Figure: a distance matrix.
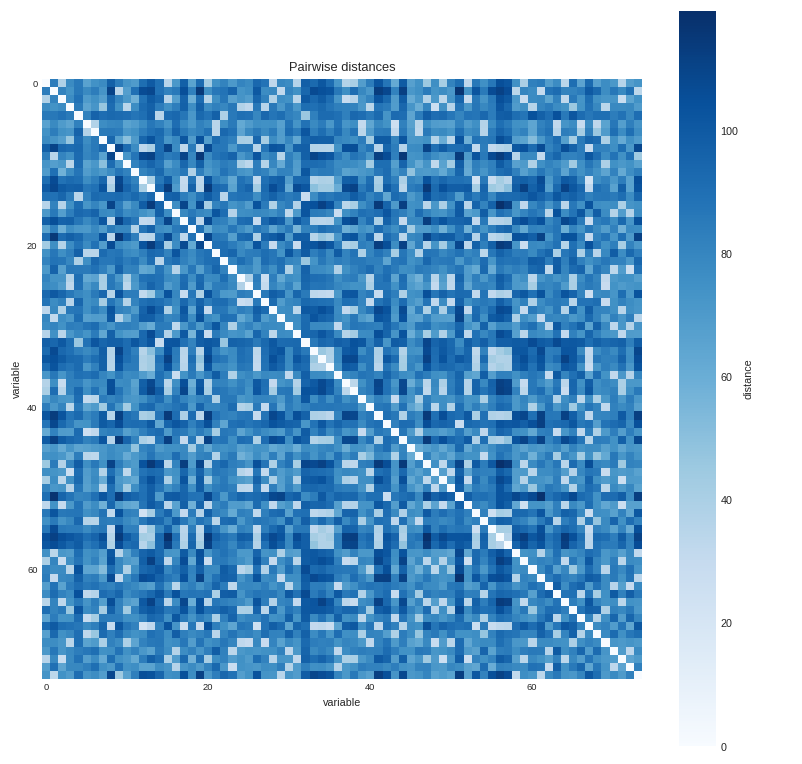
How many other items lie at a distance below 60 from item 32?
3
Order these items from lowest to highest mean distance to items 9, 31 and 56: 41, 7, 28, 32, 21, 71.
71, 28, 7, 41, 21, 32
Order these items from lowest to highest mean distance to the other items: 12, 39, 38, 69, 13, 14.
69, 39, 12, 38, 13, 14
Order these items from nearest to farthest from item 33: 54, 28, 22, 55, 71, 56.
55, 56, 22, 54, 71, 28
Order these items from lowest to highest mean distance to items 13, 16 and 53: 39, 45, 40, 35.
35, 45, 39, 40
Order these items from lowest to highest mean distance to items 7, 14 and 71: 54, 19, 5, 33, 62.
5, 62, 54, 33, 19
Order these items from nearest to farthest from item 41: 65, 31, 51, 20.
51, 65, 31, 20
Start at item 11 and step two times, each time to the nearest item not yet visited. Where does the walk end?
45
